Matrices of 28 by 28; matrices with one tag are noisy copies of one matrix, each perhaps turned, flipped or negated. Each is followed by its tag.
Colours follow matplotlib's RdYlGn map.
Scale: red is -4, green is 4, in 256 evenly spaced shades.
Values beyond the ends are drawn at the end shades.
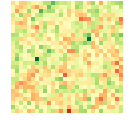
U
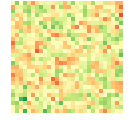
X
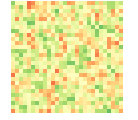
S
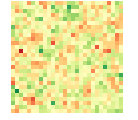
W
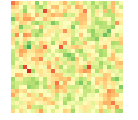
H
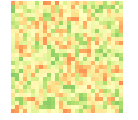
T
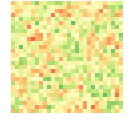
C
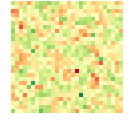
S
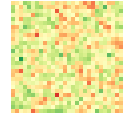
U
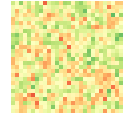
U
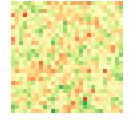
T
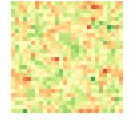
S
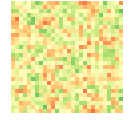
S
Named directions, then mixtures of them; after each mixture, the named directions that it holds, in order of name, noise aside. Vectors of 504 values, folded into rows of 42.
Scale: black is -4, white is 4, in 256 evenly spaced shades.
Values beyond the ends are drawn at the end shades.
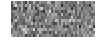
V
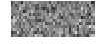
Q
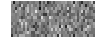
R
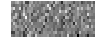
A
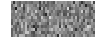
R, V.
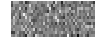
A, Q, V.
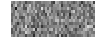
A, R, V.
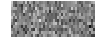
Q, V.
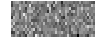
A, Q, V.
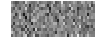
A, V.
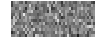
A, Q, V.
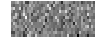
A.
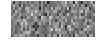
R.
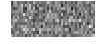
Q, V.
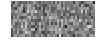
Q, R, V.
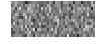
A, R, V.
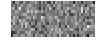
A, Q, R.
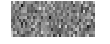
Q, R.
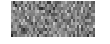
Q, R, V.
